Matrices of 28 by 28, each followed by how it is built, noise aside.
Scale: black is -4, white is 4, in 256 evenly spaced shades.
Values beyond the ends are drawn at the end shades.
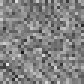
Toeplitz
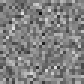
noise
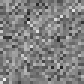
Hankel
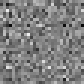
low rank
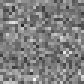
blocks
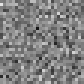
noise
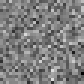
noise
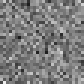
Toeplitz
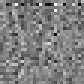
low rank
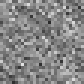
Toeplitz
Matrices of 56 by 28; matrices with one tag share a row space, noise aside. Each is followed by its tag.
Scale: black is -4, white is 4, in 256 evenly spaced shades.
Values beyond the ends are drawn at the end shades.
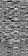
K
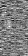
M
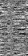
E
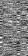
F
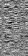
K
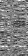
E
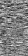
M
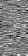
F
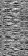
K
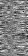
E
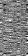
F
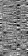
F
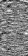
M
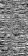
E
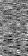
F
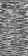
M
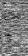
K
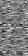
M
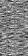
M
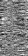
E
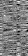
F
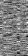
F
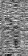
K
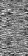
M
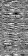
K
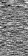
M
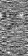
M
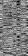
F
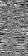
E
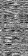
K
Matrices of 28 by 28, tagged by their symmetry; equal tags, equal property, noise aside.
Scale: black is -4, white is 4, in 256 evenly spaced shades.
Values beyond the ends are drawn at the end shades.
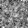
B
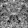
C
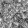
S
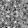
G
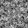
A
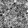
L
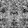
C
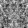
C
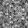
G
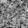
B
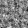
L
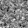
B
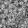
S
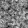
S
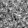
L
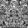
C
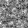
B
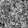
B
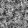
A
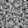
A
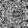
G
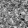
B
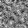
L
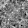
S
